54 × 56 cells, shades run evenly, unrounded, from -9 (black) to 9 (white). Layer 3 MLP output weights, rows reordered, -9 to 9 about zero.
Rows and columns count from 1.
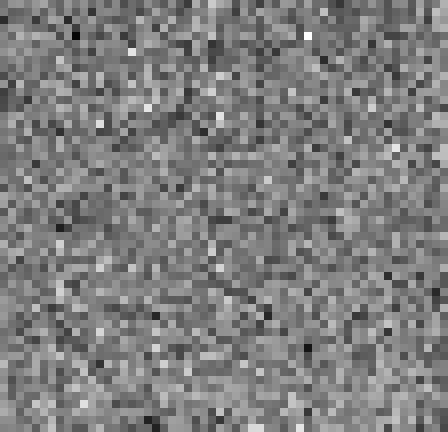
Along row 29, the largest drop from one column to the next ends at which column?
8
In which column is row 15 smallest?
23
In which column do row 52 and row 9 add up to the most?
40
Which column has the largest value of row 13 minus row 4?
20
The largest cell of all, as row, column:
5, 39
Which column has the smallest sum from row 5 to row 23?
33
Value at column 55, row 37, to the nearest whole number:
-6
